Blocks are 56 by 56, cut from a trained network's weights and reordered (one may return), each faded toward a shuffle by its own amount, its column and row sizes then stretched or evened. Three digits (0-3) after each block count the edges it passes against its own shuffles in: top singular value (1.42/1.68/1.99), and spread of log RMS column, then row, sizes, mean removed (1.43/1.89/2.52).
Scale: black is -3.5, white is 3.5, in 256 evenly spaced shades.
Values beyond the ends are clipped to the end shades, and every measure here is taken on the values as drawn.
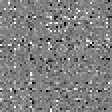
1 2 2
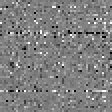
1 2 2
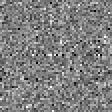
0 0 1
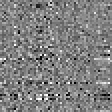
3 2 2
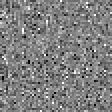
1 1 0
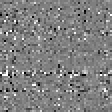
1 2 2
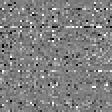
1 1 2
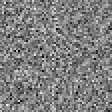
1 1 0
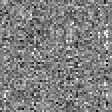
2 2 0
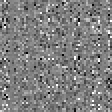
1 3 0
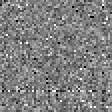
1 1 1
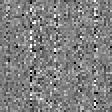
1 3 0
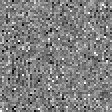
0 2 0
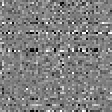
3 2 3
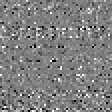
1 0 3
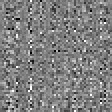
2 3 1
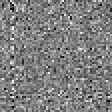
2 2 2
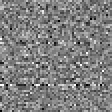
3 1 1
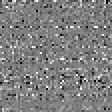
0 1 3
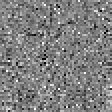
1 1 0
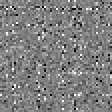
1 2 1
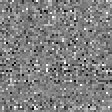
1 0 2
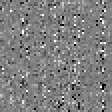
0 3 0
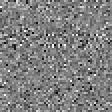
2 0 1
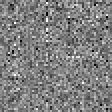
0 2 0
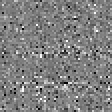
2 2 2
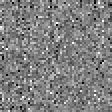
0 2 0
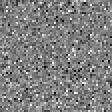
0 0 0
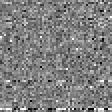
3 1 2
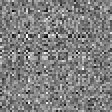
3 2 1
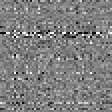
3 0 3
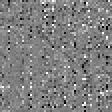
0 3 1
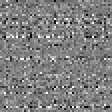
2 1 3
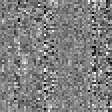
2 3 0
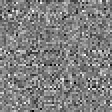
3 0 2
